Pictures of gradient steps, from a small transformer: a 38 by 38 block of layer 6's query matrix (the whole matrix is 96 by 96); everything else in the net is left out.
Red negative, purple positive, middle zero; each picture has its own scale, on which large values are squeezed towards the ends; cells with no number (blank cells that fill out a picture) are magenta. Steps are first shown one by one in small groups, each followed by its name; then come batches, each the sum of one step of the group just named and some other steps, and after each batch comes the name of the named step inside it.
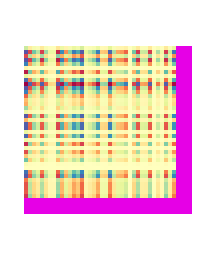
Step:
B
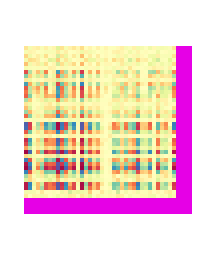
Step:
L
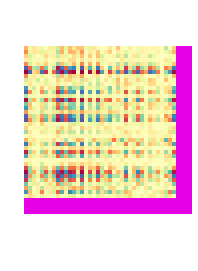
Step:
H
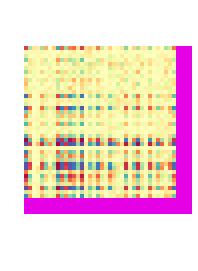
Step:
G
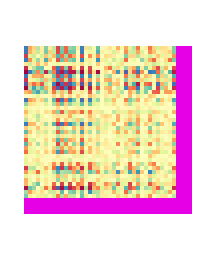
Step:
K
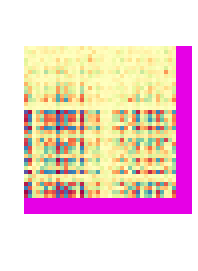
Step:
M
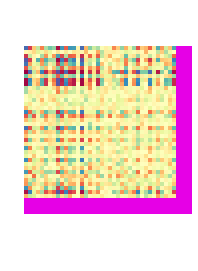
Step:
M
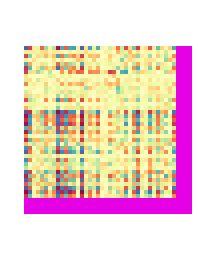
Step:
M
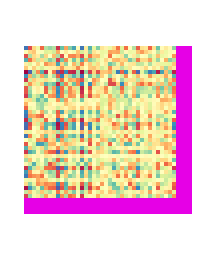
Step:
L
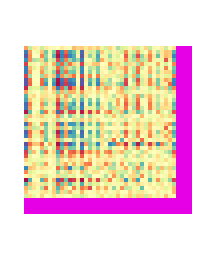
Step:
G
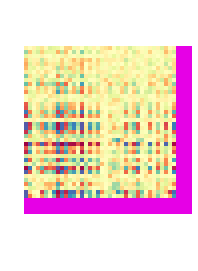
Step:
L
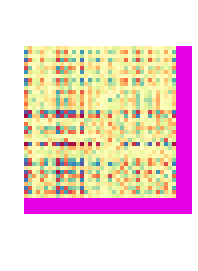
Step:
M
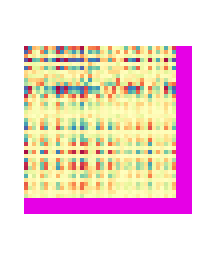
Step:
B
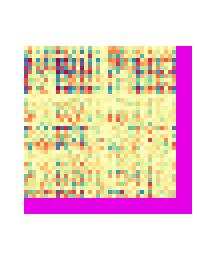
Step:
B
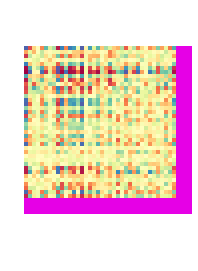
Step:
K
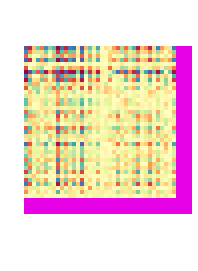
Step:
K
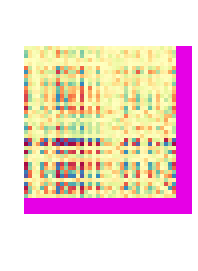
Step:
M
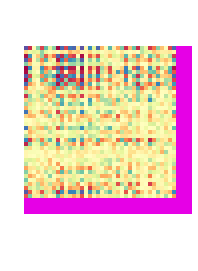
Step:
K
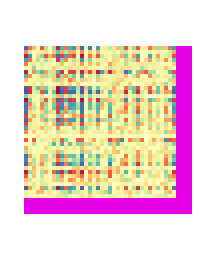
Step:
H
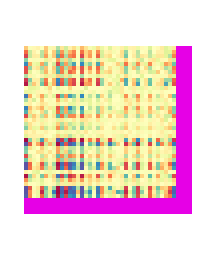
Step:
G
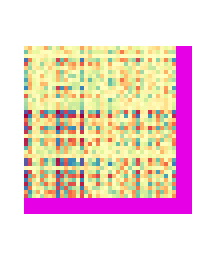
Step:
M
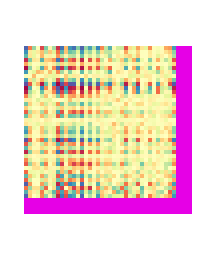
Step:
K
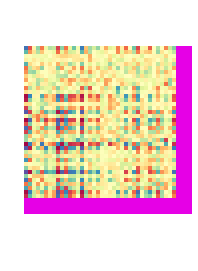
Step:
M
